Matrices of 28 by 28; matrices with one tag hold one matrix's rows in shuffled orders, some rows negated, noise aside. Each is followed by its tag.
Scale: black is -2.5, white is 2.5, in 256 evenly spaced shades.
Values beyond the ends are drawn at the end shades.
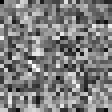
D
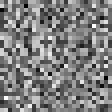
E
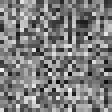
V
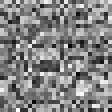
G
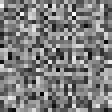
V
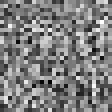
E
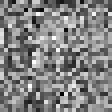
D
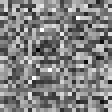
G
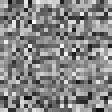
G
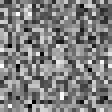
E
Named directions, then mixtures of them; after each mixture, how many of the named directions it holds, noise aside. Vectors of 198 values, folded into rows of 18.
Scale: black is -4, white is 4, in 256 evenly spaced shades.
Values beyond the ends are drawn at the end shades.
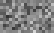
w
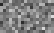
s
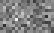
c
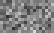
one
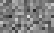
three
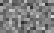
one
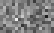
two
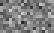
three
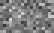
three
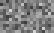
two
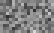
one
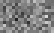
one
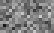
two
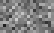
two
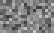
one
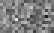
three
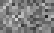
three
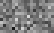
three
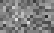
one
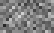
three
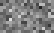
three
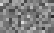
one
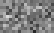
one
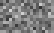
three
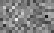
one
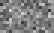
three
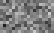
two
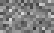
three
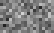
three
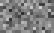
three
